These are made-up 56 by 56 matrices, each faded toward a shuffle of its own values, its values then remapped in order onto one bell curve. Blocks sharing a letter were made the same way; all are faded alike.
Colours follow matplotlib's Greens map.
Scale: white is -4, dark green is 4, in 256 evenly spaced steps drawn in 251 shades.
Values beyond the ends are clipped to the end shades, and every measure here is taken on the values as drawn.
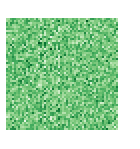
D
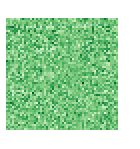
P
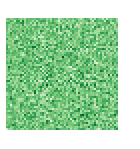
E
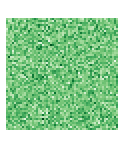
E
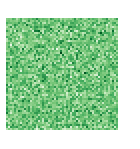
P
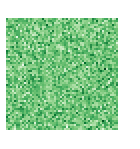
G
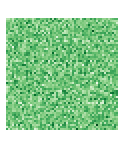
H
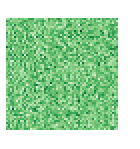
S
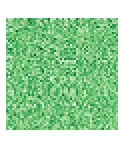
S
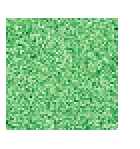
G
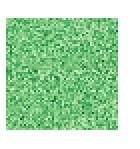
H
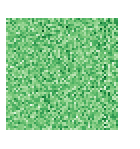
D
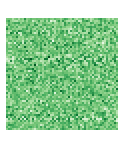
H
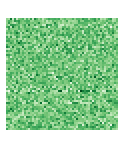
H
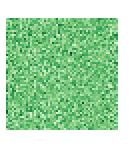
P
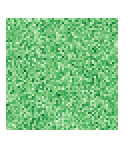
D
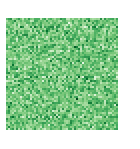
H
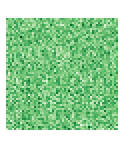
S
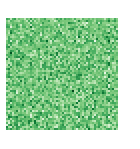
P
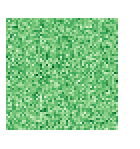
P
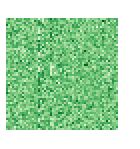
D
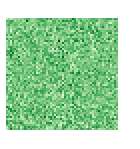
P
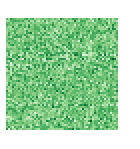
H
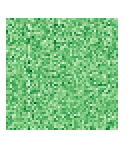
P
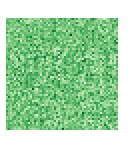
P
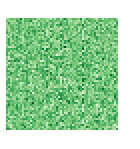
D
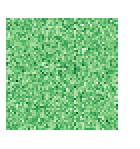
D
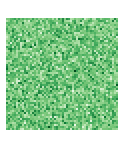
G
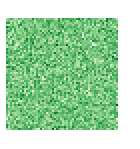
G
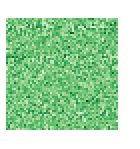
H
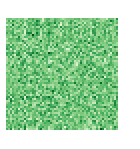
S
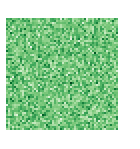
G
